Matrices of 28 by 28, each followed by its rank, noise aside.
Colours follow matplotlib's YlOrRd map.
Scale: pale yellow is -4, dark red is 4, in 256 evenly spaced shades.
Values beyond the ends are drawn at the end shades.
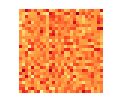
five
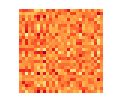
three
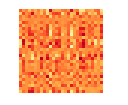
three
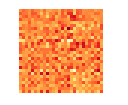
four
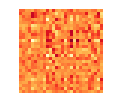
three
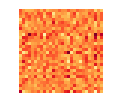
three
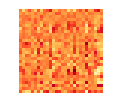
three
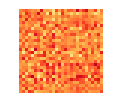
six
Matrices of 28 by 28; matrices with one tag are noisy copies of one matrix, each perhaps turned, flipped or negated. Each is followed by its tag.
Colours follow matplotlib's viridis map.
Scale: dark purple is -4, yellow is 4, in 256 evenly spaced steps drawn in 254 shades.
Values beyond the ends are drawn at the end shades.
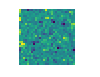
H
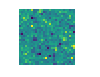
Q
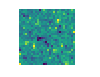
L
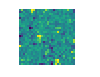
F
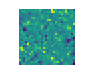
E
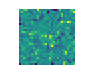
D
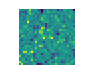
D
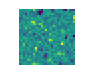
H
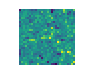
D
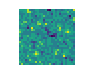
L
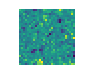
H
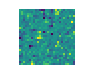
F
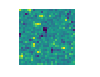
L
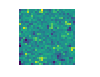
E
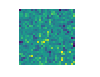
D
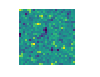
L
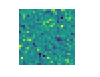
Q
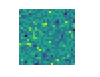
Q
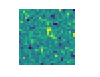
L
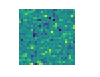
Q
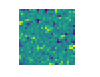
F
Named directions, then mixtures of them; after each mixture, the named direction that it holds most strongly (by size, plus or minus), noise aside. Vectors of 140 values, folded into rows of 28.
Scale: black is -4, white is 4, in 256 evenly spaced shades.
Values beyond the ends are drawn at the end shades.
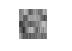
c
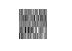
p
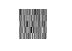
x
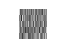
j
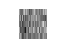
c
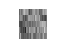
c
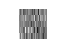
p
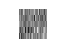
p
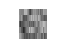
c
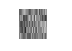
c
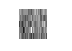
x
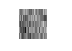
c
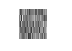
j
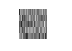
j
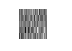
p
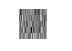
x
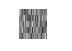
x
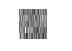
p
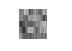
c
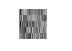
c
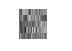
c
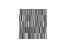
j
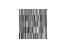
p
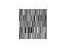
p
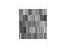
c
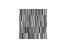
j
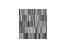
j
